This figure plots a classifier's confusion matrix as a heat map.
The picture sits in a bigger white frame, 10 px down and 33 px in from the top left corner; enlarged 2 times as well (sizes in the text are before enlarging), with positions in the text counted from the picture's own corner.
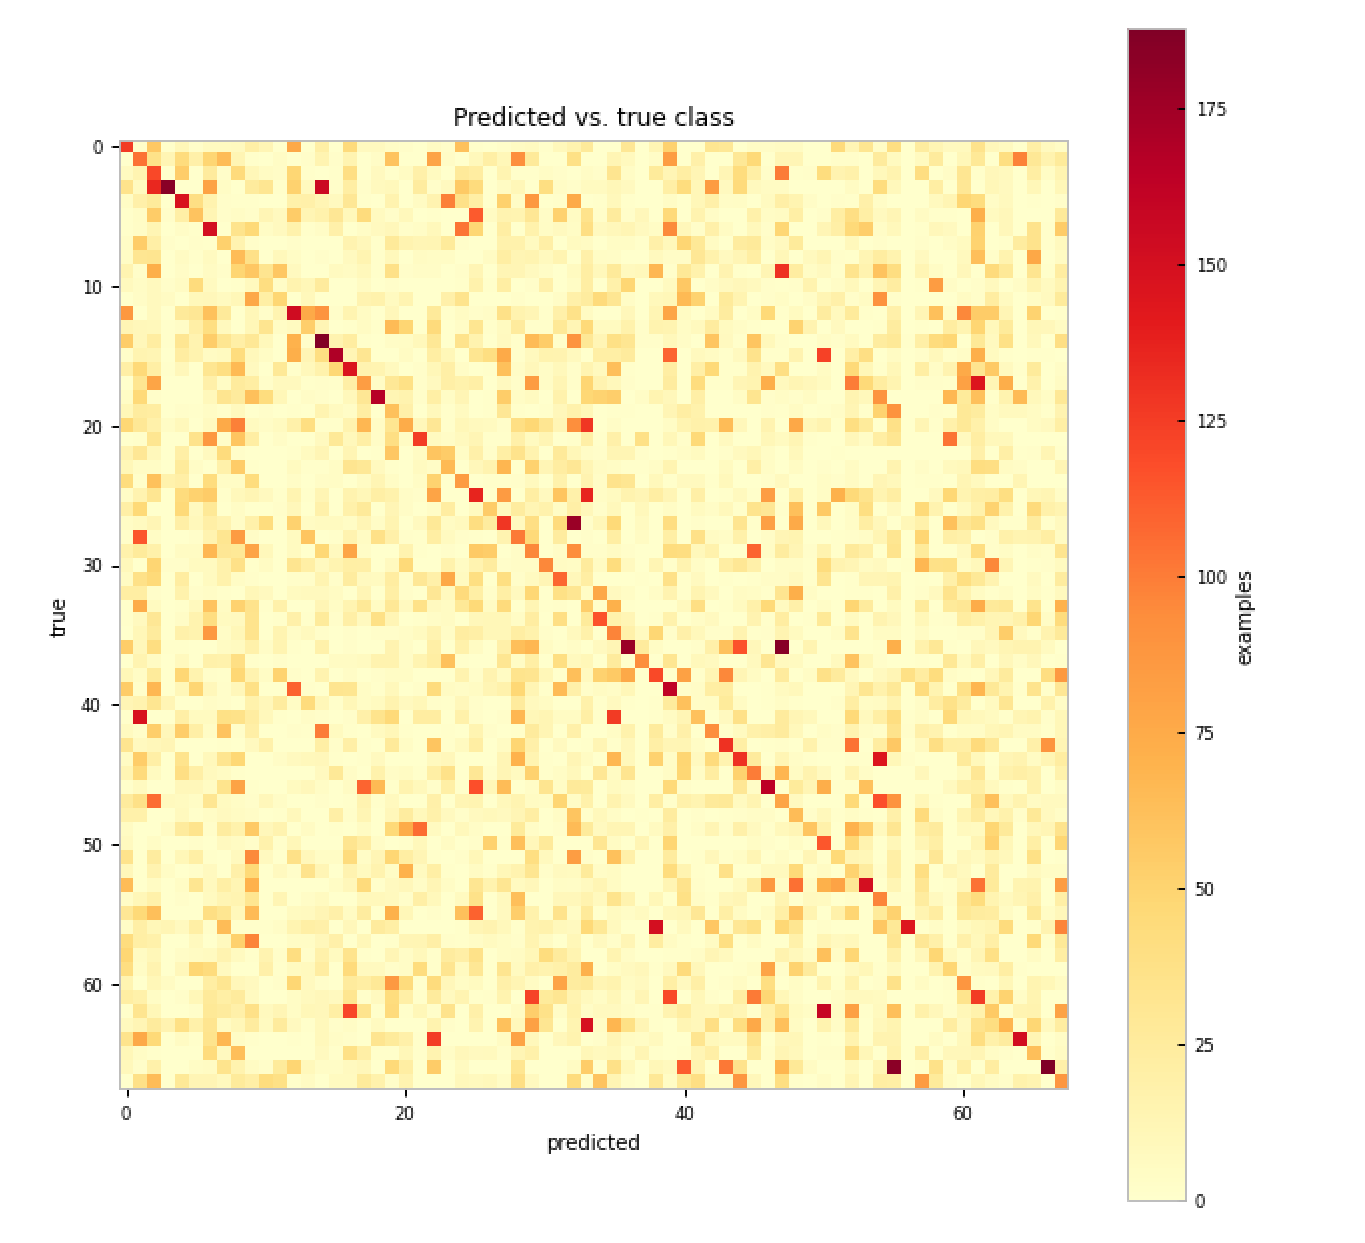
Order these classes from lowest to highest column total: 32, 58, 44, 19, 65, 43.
58, 43, 44, 65, 19, 32
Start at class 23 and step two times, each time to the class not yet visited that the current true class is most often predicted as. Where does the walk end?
32
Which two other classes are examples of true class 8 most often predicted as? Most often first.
65, 61
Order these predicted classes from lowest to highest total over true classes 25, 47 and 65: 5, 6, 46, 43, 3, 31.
3, 43, 5, 46, 31, 6
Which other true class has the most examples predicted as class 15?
16
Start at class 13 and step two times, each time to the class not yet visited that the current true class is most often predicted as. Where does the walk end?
55
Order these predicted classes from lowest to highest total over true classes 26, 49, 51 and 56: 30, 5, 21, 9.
30, 5, 21, 9
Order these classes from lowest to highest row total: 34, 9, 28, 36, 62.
34, 28, 9, 36, 62
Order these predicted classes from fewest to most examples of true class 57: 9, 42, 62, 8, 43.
42, 62, 43, 8, 9
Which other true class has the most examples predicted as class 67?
56
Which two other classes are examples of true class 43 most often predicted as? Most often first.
52, 66
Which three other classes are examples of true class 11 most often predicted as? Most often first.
54, 9, 40
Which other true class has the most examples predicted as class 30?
14
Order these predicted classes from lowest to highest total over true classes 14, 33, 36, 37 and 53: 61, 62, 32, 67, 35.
62, 32, 35, 67, 61
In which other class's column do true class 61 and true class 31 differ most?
29
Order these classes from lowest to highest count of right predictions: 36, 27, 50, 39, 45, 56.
45, 50, 27, 56, 39, 36
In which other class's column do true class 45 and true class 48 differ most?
47
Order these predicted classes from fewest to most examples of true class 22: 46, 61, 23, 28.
46, 61, 28, 23
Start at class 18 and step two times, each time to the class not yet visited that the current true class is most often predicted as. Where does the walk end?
28
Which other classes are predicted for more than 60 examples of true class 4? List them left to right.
23, 29, 32
